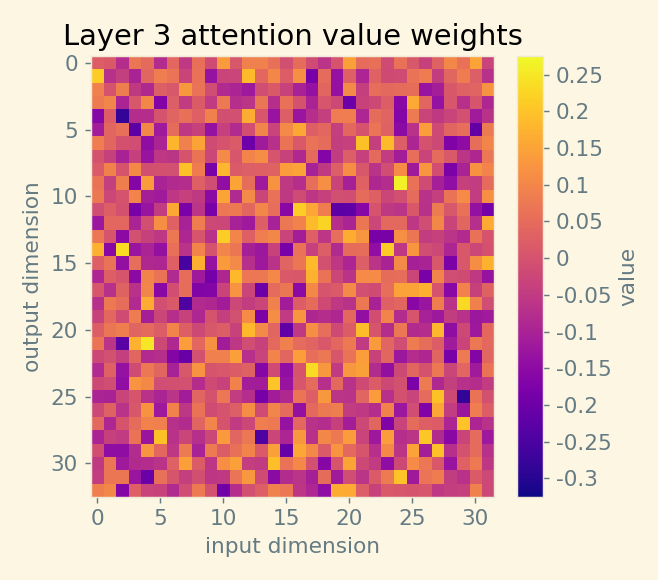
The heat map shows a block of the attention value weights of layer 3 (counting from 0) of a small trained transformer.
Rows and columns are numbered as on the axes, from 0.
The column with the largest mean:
14
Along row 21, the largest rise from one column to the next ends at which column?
3
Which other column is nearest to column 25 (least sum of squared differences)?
0
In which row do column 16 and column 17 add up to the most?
11
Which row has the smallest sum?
19
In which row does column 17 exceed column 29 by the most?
25
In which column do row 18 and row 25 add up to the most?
27
